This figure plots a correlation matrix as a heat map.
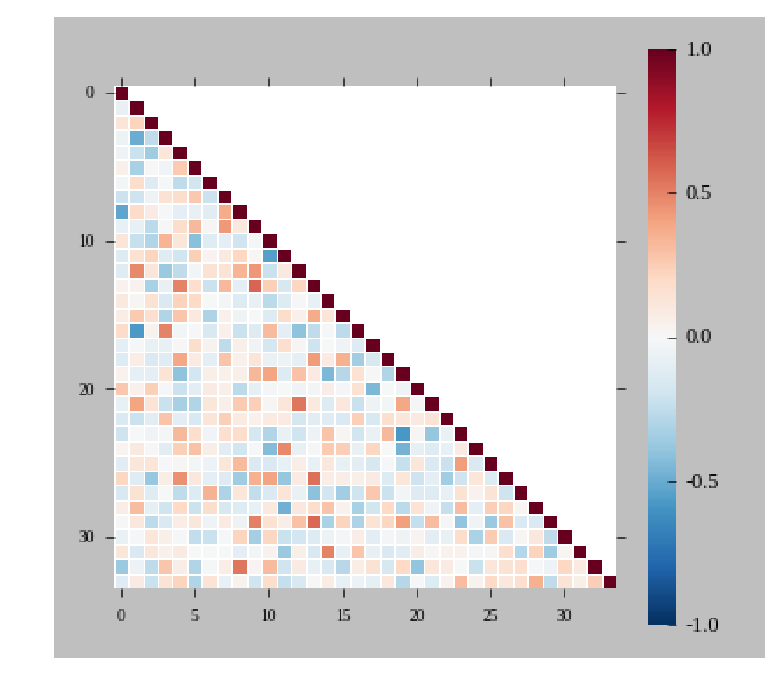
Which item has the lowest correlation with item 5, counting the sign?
10
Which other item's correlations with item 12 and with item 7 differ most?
1
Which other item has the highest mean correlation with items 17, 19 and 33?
32
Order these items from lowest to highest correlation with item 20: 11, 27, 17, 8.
17, 8, 27, 11
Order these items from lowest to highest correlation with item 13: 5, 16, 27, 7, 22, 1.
27, 16, 22, 1, 5, 7
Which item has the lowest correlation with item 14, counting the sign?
19
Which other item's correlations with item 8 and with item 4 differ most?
26
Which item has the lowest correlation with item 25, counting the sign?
29
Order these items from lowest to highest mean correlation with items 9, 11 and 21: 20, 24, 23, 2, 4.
23, 4, 20, 2, 24
